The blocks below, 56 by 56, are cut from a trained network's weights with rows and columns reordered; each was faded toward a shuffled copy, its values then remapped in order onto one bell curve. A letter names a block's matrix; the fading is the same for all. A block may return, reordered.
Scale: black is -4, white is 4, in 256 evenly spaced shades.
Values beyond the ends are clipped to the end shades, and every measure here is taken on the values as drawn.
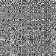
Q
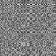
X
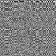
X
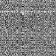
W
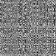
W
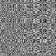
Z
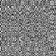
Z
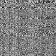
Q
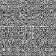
W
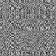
X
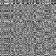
X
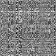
W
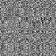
X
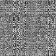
W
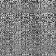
Q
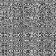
Q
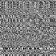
X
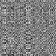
Z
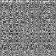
W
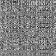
Q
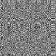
X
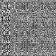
W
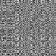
Z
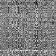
W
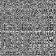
W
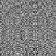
X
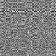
X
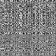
Q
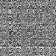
W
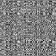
Q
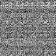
W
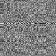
X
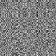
Z
